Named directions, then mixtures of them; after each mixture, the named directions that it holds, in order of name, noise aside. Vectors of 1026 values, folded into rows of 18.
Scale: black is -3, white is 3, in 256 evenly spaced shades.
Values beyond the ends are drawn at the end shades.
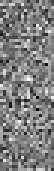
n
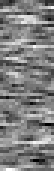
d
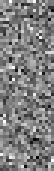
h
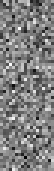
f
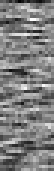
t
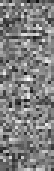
n, t.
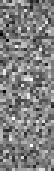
f, n.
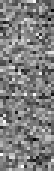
d, h.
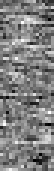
d, h.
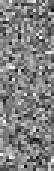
h.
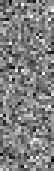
h.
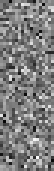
h.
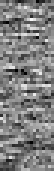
h, t.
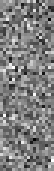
f, h.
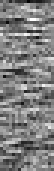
t.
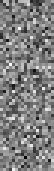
f.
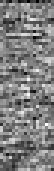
n, t.
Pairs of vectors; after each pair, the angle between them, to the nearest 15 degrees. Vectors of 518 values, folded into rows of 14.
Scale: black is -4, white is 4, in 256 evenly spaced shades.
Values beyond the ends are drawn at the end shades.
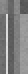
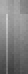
75 degrees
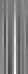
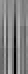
165 degrees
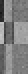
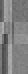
45 degrees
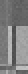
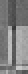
15 degrees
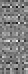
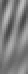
90 degrees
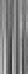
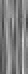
135 degrees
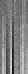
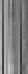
105 degrees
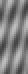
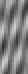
15 degrees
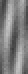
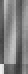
120 degrees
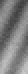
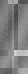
60 degrees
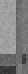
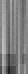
60 degrees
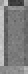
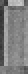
165 degrees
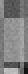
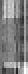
135 degrees
